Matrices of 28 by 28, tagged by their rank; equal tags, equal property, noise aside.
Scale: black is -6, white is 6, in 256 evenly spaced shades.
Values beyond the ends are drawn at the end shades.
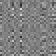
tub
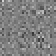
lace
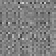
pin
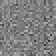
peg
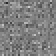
peg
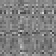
pin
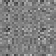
pin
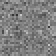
peg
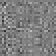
lace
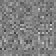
peg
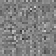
peg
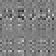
tub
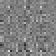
pin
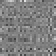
pin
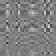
tub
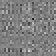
lace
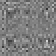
lace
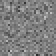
peg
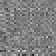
lace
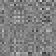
lace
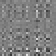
tub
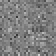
peg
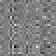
pin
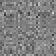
lace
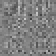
lace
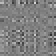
tub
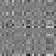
tub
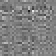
pin
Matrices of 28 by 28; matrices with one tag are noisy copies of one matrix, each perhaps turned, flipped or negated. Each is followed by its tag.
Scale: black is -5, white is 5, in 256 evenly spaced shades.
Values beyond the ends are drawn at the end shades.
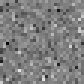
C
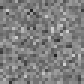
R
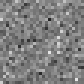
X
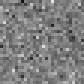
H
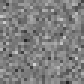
X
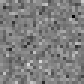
C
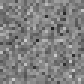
R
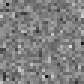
C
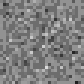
R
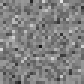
H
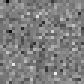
R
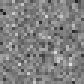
R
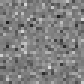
X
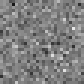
R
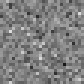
R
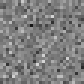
X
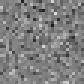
H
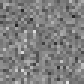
X
